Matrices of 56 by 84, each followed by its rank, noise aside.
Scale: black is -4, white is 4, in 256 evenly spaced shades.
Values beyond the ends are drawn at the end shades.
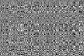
four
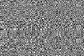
six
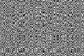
six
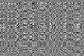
four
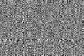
seven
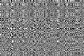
five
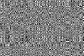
six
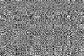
six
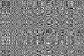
six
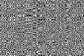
five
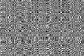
six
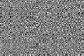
six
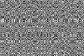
four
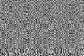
five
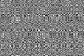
five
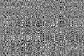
seven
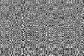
five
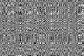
five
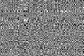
seven
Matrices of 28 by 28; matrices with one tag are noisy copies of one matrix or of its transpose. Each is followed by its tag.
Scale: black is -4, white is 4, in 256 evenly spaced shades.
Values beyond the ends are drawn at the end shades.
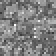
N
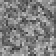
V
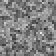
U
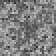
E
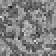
V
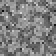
U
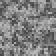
N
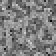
U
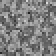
U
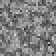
U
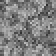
N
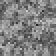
N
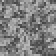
N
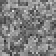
E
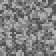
U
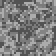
E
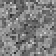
E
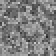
V
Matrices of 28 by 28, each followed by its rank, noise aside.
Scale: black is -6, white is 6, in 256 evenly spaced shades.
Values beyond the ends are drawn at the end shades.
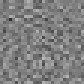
four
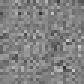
six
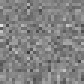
six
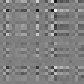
one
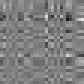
two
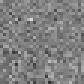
six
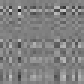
one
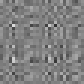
two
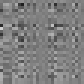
two
